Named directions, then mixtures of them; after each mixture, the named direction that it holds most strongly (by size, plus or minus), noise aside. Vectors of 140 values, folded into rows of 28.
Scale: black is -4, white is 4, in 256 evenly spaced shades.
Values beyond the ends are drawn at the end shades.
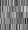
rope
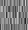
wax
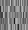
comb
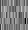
rope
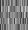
comb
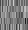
rope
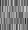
rope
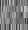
rope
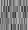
rope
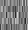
wax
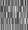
wax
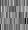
rope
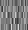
wax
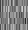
rope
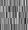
wax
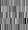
wax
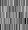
rope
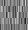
wax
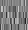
wax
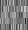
rope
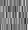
wax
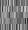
rope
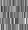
comb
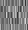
wax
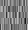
wax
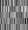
rope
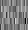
wax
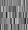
wax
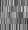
rope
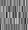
wax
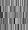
comb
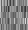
rope
